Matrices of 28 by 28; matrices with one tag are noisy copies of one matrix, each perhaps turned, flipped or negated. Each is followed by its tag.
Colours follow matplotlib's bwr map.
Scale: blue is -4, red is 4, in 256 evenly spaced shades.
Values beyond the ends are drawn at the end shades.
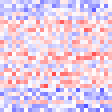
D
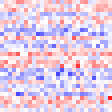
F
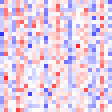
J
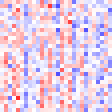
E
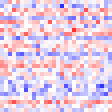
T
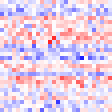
F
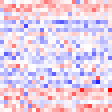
D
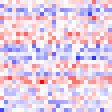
F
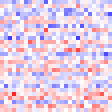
E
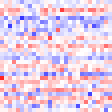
T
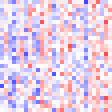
E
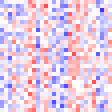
F
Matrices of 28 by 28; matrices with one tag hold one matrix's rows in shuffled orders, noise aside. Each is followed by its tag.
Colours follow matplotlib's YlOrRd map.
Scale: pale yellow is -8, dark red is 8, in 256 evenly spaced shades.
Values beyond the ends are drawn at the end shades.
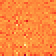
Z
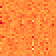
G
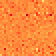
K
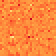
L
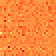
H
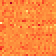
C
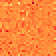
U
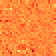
U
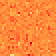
L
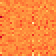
G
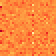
G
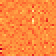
G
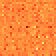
K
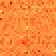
C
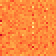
G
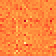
Z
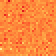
H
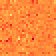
U
